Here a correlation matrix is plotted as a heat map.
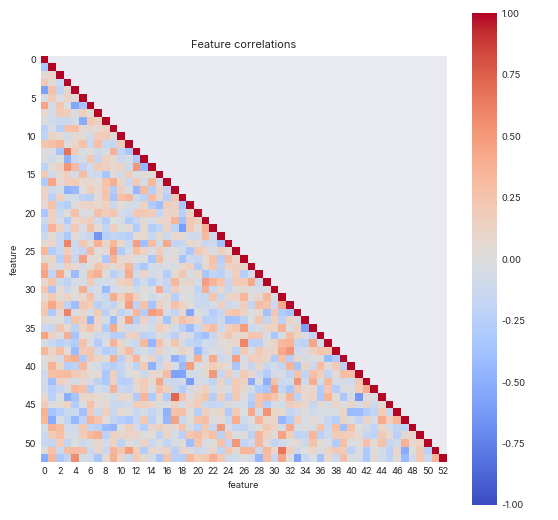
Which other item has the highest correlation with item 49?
31
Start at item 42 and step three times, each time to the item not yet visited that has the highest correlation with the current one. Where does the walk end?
12
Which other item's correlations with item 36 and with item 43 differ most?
30
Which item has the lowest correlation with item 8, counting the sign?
5
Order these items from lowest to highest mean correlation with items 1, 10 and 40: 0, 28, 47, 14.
47, 0, 14, 28
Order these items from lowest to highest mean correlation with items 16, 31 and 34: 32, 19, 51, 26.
26, 19, 32, 51
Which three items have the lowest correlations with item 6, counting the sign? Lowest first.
4, 34, 5
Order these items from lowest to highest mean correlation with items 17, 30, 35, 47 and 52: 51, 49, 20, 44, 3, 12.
3, 12, 51, 20, 49, 44
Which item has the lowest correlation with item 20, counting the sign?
38
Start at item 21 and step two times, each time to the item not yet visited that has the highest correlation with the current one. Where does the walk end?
46
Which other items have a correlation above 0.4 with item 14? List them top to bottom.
3, 12, 33
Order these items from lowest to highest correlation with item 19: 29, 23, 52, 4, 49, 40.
23, 4, 29, 49, 52, 40
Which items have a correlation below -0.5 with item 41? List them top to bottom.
17, 18, 44
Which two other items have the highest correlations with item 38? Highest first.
32, 31
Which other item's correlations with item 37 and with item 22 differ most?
39
